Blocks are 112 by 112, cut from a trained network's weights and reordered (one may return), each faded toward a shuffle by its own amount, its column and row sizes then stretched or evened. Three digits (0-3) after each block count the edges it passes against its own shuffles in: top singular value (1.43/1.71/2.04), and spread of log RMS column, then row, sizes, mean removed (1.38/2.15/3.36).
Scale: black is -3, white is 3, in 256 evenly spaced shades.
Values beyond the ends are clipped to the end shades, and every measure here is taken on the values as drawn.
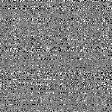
1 2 3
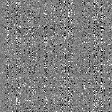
1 3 1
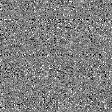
1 1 2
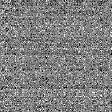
2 2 1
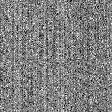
2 0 0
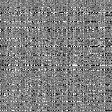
3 0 3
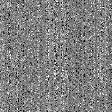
1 2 0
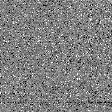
0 1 1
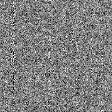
2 2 0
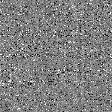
0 0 2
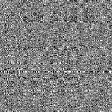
3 1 2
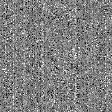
1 2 0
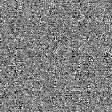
1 1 0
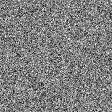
0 0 0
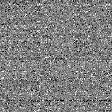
2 1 1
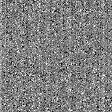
1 0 1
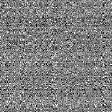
2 2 1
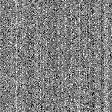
2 1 0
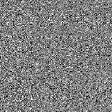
2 1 2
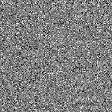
2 1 1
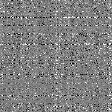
1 1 3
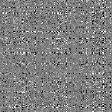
2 3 3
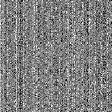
3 2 1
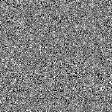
0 2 2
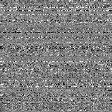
2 0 3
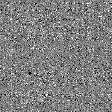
0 0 2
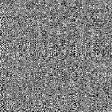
3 2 2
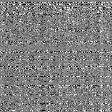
1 0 3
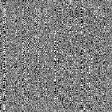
3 3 1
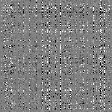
2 3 2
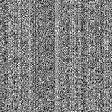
3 0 0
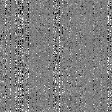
1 3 0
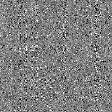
2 2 2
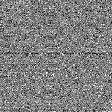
2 0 1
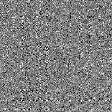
2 2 1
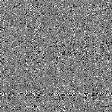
2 2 2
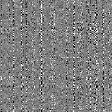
3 3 1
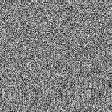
3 0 0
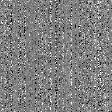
0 3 0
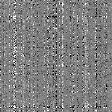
2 3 2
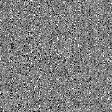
1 2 0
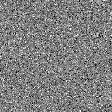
1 0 0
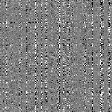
3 3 2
